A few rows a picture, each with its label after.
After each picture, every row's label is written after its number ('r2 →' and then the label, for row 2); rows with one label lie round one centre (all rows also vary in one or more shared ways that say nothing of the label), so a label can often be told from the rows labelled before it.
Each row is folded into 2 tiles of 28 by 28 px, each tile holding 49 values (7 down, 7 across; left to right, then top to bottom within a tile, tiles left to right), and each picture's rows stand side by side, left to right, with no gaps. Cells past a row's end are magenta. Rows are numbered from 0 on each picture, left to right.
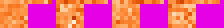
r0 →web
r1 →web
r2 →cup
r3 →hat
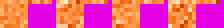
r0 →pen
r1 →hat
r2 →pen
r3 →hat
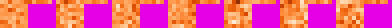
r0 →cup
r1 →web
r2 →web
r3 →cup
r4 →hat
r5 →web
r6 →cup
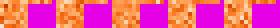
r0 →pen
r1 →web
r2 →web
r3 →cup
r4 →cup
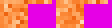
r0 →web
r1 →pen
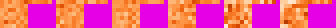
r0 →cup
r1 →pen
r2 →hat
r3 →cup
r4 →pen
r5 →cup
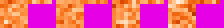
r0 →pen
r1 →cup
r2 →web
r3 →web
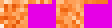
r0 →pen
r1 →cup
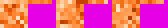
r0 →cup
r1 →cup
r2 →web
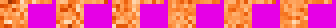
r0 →pen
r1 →hat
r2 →pen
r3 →hat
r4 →hat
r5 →web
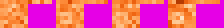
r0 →pen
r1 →hat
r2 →hat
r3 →hat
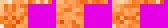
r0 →pen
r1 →cup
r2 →web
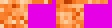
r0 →web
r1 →hat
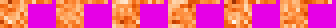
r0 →cup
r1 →cup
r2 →pen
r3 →cup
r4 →cup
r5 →cup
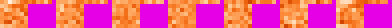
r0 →web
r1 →web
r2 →pen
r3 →pen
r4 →cup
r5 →web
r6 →cup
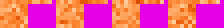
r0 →pen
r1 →cup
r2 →cup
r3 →pen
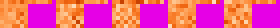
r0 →hat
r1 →hat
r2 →cup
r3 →web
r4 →cup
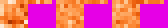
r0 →pen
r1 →web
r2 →cup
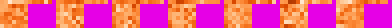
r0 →web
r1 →hat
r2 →web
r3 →hat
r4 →cup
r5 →pen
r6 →cup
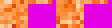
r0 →hat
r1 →web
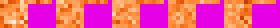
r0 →web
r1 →cup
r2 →cup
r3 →hat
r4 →hat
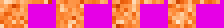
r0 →web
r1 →web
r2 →pen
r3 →cup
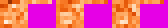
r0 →pen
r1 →hat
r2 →hat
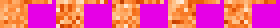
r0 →cup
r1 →pen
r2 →cup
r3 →cup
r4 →cup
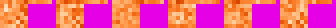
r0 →web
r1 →hat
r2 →cup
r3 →hat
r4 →hat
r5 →cup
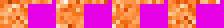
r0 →pen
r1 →hat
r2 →pen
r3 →pen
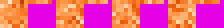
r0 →hat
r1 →pen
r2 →pen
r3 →cup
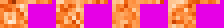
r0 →hat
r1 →cup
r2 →hat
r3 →cup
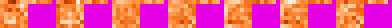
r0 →hat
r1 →web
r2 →pen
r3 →pen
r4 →cup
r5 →cup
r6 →pen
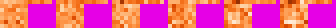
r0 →cup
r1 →web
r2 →cup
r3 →pen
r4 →hat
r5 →web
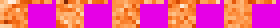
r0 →cup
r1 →cup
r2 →pen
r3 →pen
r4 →cup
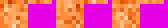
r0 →web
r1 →pen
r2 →hat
